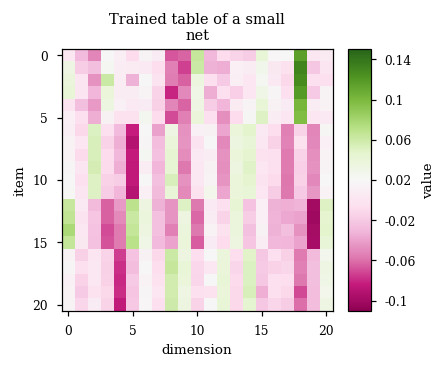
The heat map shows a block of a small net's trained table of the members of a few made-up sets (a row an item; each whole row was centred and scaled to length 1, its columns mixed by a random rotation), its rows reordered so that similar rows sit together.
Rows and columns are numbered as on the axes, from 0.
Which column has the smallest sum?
19
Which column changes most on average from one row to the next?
5
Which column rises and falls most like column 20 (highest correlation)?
9
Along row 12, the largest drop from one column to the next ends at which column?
10
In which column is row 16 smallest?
4
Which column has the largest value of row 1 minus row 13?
18
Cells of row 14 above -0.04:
15
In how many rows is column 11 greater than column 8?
10
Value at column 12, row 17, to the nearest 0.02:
0.04
